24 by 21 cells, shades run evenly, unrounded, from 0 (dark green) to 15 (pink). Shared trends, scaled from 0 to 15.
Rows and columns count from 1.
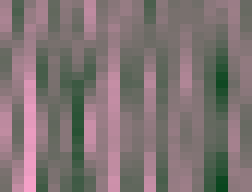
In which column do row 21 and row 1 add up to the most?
3
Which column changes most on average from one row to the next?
8
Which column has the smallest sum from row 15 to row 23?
7
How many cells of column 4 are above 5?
17
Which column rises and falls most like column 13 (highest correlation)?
10
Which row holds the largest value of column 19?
1
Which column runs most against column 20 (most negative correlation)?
16
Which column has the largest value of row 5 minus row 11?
19
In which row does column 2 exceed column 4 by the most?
24
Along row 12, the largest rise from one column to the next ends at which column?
20
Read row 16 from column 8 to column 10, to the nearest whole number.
12 9 11
